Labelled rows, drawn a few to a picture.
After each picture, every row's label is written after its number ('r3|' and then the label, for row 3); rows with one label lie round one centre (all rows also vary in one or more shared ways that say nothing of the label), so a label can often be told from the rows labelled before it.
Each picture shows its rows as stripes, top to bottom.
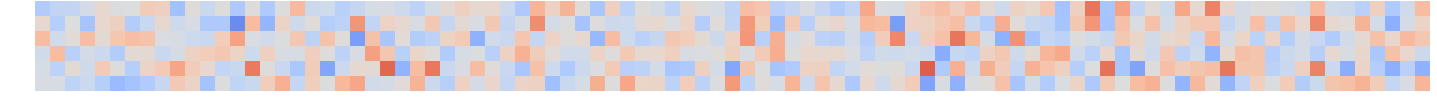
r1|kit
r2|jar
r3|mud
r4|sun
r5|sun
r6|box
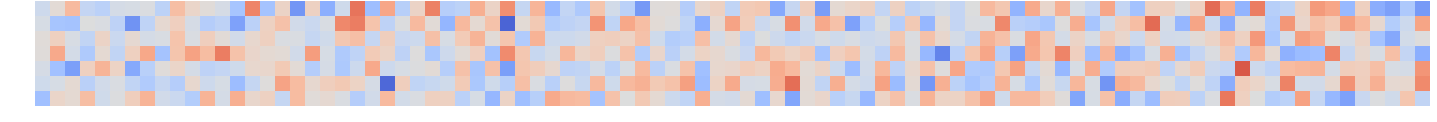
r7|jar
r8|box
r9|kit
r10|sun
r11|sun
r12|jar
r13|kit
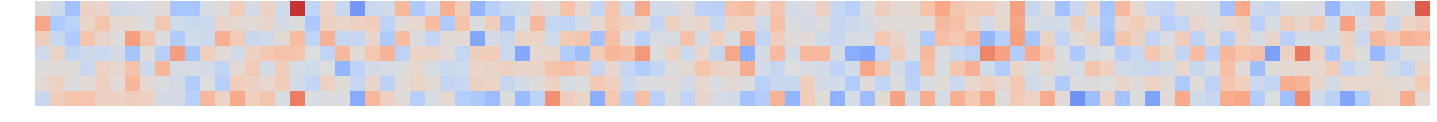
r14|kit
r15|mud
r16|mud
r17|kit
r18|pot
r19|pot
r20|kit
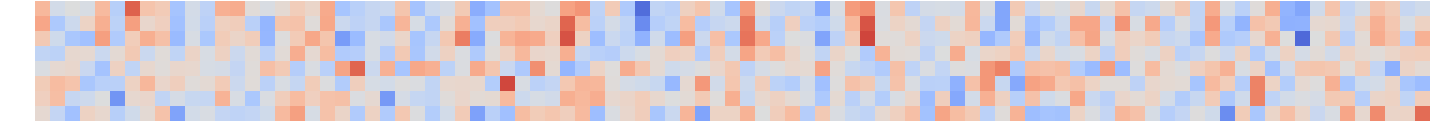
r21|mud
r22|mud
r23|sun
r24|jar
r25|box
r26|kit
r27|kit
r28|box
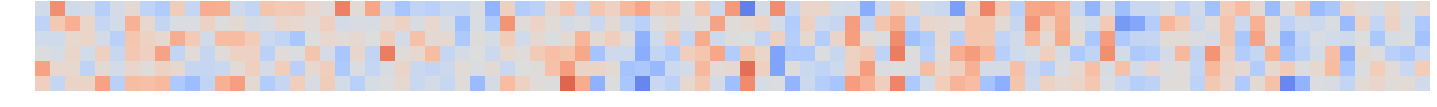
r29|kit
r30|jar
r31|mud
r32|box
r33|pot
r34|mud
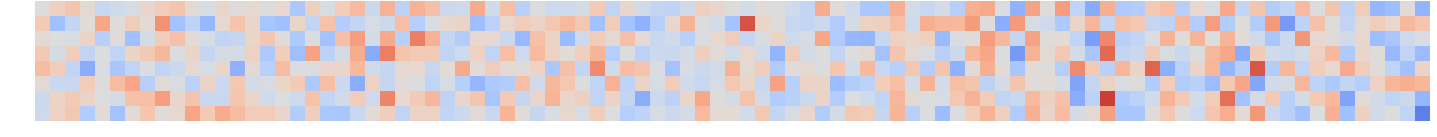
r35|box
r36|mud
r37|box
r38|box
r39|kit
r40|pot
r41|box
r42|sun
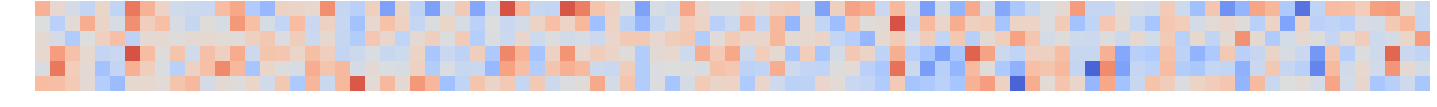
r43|mud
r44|mud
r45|sun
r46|pot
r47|box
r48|box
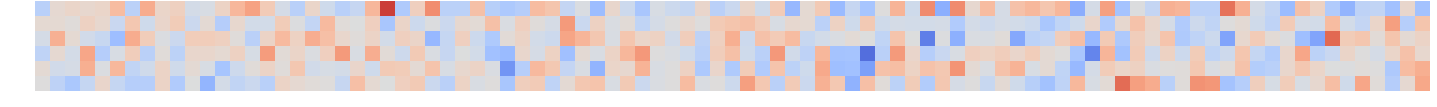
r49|sun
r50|pot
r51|box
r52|box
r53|box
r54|box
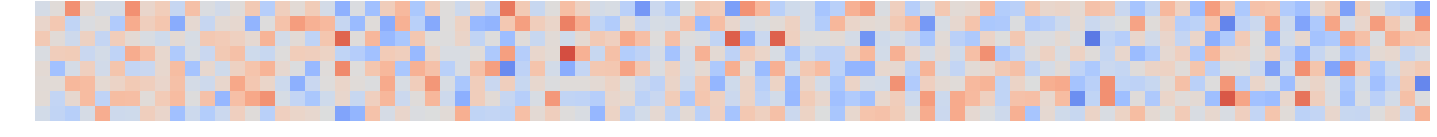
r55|jar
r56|box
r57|mud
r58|kit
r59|mud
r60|mud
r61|pot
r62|sun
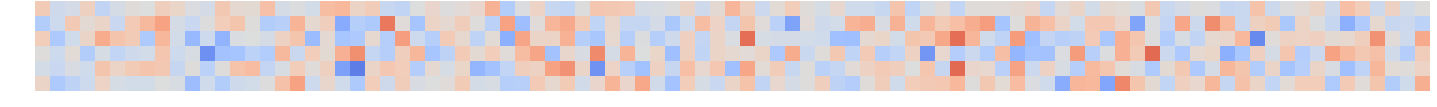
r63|mud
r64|kit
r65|pot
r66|box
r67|sun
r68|kit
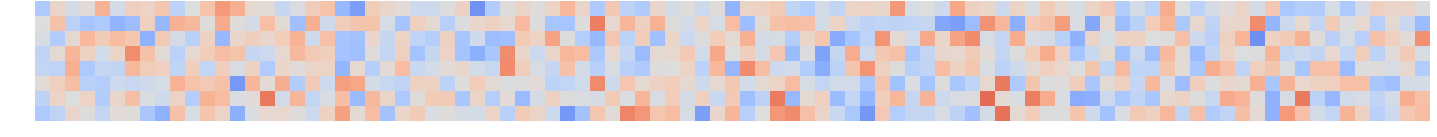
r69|sun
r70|sun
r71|pot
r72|jar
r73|jar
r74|jar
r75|kit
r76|jar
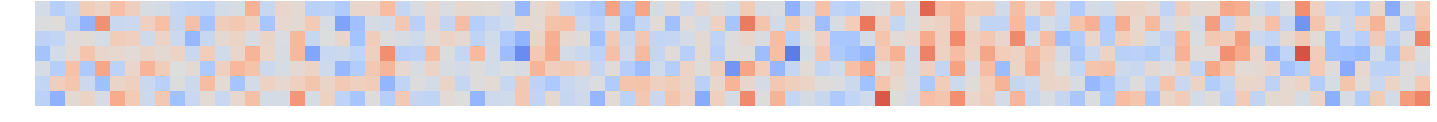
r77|kit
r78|sun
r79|kit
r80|kit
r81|sun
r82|jar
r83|jar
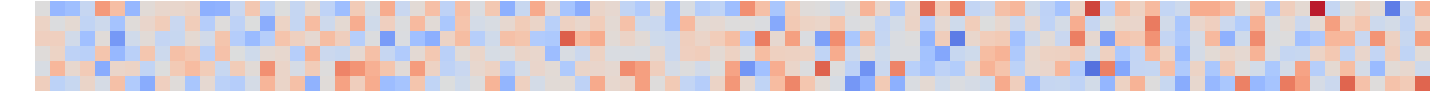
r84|sun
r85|box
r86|kit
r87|sun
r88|box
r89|pot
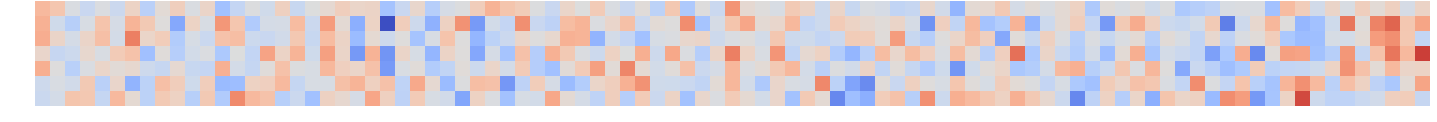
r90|pot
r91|mud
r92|mud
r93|pot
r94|mud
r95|box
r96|pot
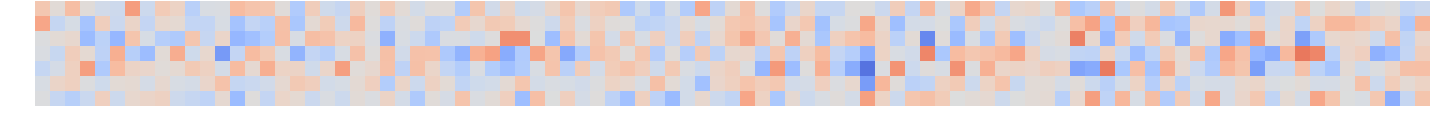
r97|pot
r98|pot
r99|jar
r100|pot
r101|box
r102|jar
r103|kit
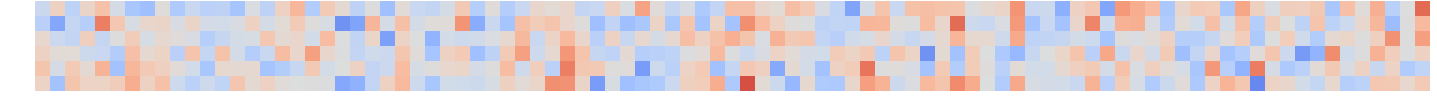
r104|kit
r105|sun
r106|pot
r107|box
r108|mud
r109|pot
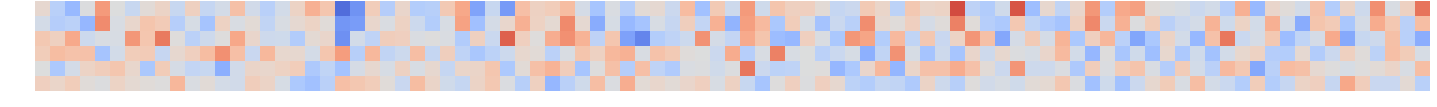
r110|sun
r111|sun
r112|pot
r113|mud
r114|pot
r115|mud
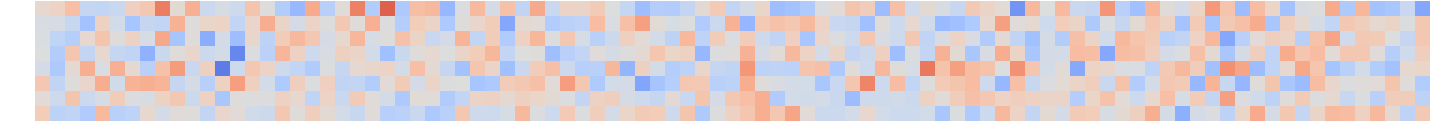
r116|box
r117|sun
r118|box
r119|jar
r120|pot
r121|mud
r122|pot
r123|sun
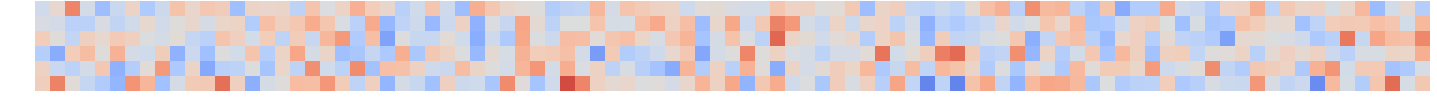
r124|jar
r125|sun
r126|mud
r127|jar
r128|box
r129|kit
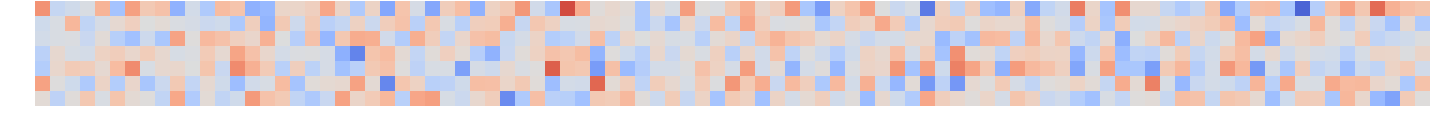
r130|mud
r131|jar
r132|sun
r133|sun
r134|pot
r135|pot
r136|mud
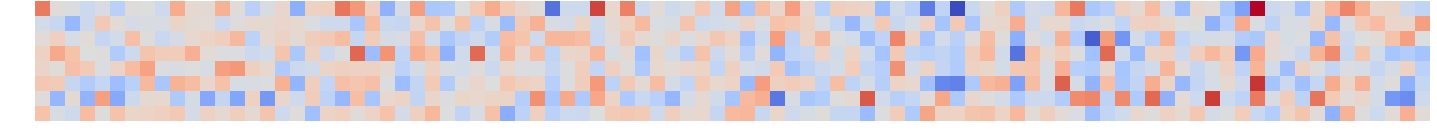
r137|mud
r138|sun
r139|box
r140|box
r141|mud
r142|sun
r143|kit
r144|mud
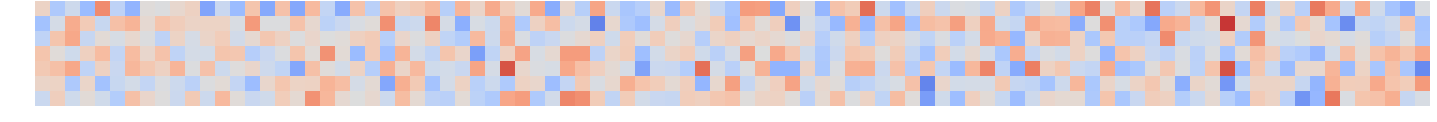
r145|sun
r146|jar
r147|jar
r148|mud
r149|pot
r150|box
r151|box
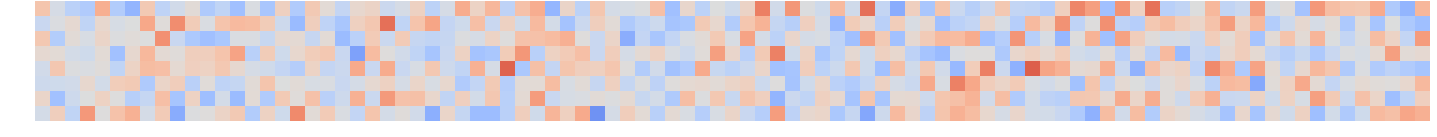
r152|sun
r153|sun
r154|pot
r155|sun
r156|kit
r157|pot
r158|box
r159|box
